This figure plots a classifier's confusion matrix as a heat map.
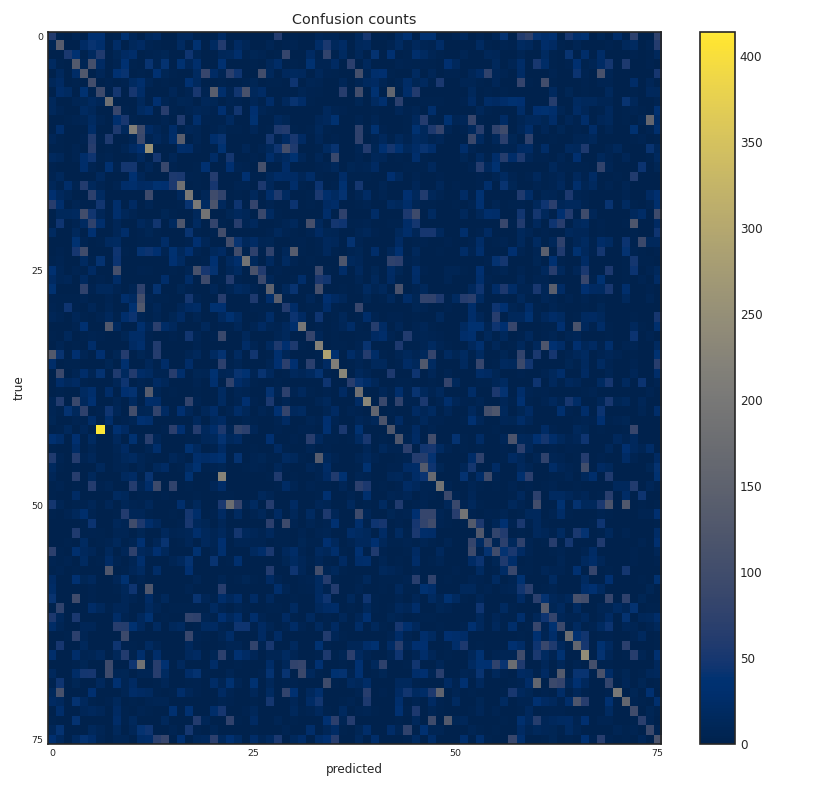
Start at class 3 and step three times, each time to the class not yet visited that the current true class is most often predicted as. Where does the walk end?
1
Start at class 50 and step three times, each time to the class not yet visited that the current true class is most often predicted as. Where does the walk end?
49
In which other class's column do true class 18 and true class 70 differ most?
48
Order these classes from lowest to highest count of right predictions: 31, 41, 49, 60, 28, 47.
60, 49, 41, 28, 47, 31
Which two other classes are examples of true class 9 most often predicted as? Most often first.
74, 52
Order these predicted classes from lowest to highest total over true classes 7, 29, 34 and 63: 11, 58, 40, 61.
61, 40, 58, 11
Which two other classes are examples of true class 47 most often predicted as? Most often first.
21, 54
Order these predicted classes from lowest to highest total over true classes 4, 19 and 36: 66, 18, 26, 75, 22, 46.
46, 18, 22, 66, 75, 26
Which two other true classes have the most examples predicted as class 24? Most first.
6, 42
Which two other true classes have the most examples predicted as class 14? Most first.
75, 8
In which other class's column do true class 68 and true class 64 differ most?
63
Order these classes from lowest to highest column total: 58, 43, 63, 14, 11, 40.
14, 40, 63, 43, 11, 58
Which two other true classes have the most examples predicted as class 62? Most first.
27, 69
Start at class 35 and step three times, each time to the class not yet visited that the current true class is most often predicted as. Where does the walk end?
58
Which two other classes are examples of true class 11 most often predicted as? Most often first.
16, 52
